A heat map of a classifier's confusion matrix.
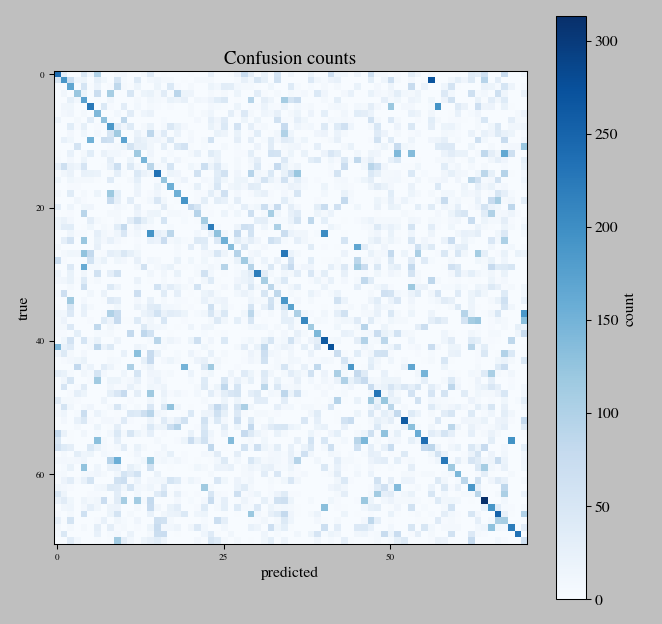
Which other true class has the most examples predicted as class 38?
22
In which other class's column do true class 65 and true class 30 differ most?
40
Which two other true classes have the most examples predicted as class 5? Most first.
10, 27
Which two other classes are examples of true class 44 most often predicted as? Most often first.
53, 19
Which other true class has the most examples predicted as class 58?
19
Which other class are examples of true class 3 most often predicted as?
8
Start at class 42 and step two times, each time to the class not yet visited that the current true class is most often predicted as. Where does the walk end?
67
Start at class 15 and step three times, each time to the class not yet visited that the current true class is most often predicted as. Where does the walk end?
9
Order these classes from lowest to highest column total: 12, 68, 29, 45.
68, 45, 12, 29
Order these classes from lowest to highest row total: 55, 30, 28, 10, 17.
17, 28, 30, 10, 55
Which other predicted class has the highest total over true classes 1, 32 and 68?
56
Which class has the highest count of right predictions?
64
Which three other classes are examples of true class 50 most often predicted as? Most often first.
17, 28, 24
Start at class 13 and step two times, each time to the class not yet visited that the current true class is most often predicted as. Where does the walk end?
55
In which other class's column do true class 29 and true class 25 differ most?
45
